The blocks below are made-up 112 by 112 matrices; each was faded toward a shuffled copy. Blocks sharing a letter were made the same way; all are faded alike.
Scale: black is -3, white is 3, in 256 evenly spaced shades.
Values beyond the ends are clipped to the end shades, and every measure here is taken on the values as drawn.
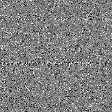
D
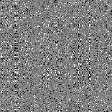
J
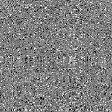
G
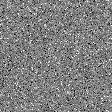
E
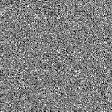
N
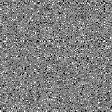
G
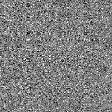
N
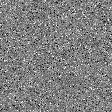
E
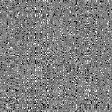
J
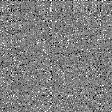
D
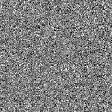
N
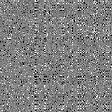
J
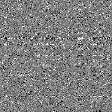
D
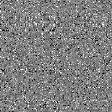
D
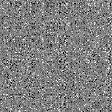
G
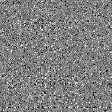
D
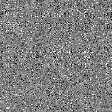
D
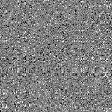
G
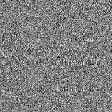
N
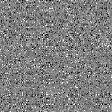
G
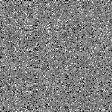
D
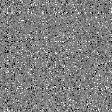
D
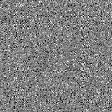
G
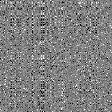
J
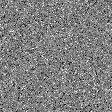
E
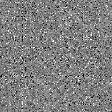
D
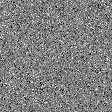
E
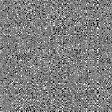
J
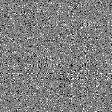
D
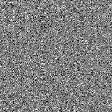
N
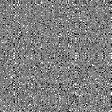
J
